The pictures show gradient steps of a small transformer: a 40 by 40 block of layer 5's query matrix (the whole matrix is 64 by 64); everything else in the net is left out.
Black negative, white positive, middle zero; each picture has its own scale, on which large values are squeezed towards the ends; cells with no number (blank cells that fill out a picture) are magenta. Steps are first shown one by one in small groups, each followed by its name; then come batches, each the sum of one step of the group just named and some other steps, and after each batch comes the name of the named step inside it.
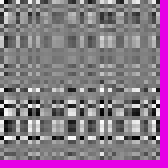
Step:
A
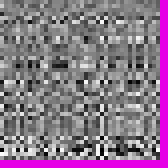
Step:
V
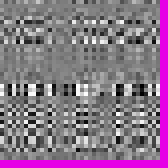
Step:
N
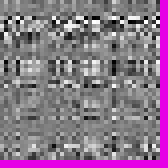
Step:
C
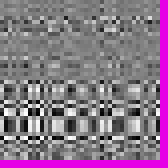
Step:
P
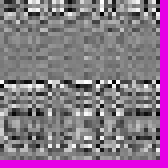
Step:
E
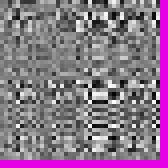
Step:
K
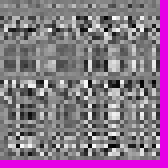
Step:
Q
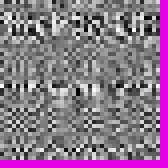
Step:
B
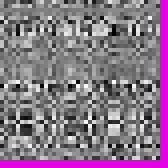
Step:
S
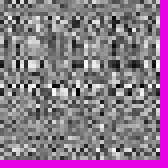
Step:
B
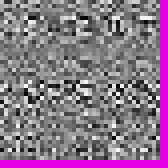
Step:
A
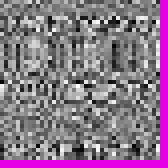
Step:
C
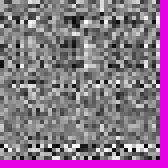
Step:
E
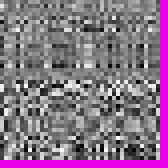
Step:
P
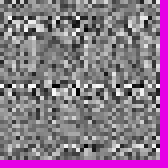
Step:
B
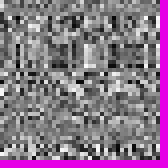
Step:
V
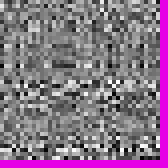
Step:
K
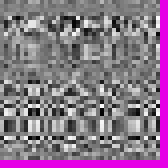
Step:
P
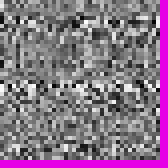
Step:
N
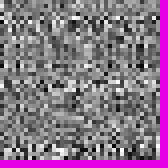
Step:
B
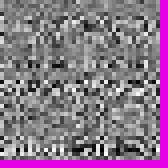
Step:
V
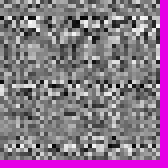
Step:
Q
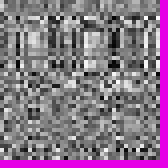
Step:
A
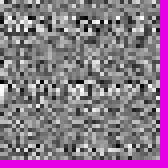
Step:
B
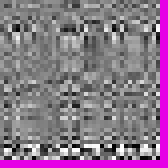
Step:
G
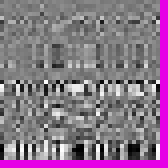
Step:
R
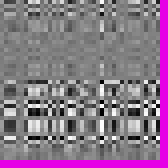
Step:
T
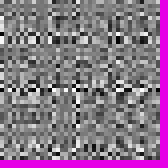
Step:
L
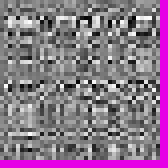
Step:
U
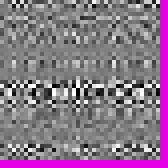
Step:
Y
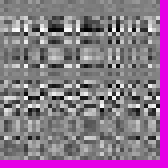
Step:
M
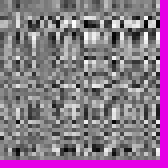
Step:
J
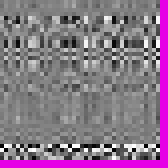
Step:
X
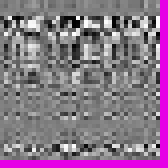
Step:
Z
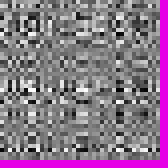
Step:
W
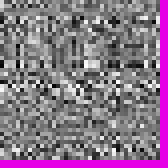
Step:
Y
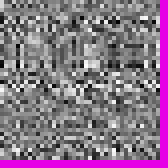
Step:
Y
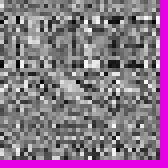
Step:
U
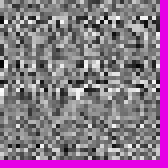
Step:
J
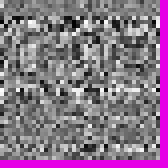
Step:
Z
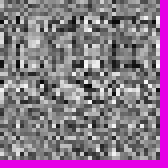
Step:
T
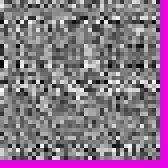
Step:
T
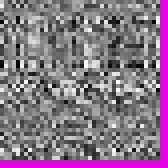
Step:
Y
